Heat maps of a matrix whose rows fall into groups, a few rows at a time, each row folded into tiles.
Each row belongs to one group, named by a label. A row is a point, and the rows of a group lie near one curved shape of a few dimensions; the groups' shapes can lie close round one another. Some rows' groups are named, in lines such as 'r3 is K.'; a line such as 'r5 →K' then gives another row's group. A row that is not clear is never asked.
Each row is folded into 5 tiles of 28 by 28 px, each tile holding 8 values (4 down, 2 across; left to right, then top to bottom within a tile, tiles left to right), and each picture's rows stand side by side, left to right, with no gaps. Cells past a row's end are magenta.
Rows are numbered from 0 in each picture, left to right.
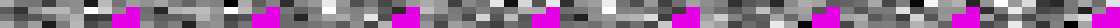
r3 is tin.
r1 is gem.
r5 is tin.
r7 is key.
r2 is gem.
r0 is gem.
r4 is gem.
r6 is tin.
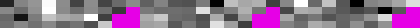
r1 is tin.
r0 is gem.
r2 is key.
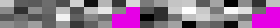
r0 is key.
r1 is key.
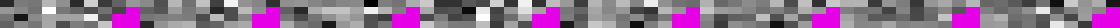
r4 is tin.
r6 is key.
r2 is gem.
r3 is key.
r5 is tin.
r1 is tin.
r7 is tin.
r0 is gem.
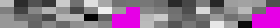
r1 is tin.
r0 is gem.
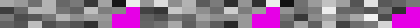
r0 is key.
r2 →gem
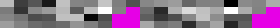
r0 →gem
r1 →gem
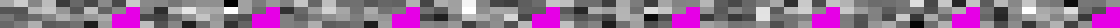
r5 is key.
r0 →key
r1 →gem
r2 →key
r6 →tin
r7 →gem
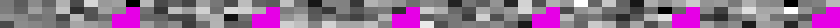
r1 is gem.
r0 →tin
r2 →key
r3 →tin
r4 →key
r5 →gem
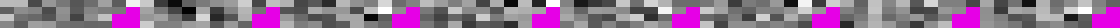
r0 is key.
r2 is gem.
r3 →key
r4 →gem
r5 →tin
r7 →gem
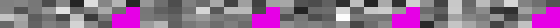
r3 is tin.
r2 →key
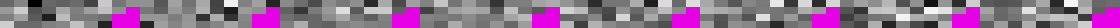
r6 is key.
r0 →tin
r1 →tin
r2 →key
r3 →key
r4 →tin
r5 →tin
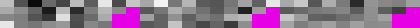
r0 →key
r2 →key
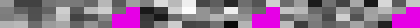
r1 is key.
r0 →key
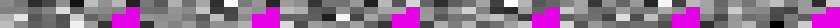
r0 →tin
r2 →tin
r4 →tin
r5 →tin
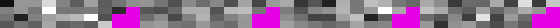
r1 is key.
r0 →gem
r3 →tin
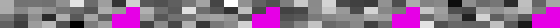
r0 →tin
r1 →gem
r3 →tin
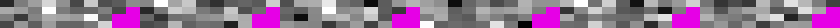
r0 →gem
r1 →key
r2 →gem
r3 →tin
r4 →key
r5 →gem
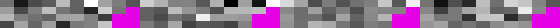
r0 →gem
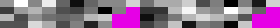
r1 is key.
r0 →key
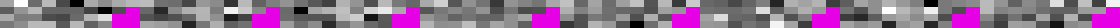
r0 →key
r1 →gem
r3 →key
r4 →tin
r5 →tin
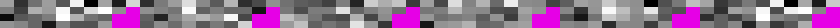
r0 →key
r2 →tin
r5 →key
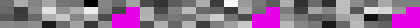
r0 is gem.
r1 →gem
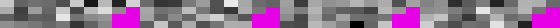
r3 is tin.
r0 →key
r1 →gem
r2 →tin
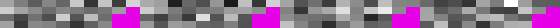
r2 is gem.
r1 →tin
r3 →gem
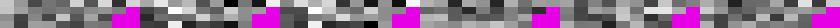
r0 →tin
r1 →key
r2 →key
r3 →key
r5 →tin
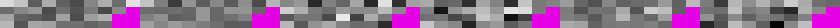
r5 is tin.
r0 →key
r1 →key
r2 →tin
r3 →gem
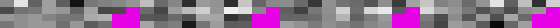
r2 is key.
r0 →key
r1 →gem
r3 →tin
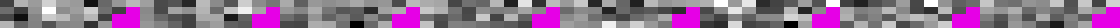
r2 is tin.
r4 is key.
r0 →gem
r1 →gem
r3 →tin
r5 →key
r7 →tin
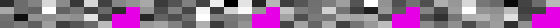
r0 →gem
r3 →gem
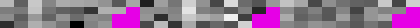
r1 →gem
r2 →key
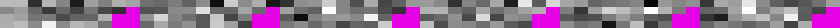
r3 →tin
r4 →gem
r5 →gem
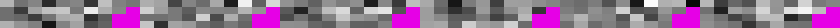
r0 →gem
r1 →tin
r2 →key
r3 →key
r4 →tin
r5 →gem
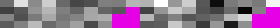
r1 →key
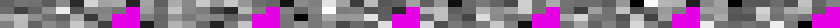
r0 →tin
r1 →tin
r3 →tin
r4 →tin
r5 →tin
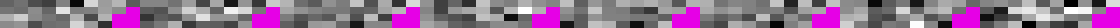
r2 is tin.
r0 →tin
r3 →gem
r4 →tin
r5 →tin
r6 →tin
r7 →key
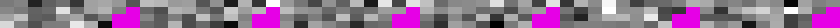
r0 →tin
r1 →key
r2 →tin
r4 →gem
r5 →gem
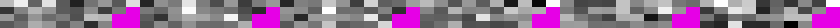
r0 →key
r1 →gem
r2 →gem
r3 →key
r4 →gem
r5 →key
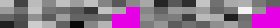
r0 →tin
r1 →gem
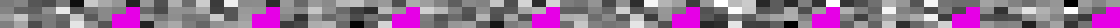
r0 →tin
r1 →tin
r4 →tin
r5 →key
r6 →gem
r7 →gem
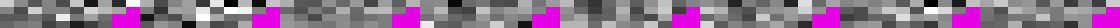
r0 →key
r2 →key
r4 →key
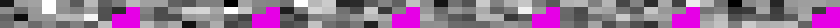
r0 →gem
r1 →gem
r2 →key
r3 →gem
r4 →key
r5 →key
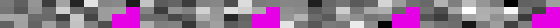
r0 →tin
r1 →gem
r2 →tin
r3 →gem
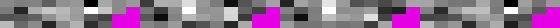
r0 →gem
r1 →gem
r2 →gem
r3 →gem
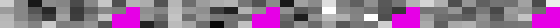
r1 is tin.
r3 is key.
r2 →gem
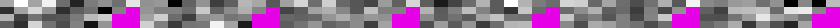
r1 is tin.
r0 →key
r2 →key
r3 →gem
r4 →key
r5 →key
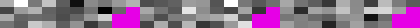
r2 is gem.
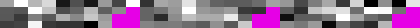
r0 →key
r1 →gem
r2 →key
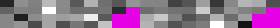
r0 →gem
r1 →tin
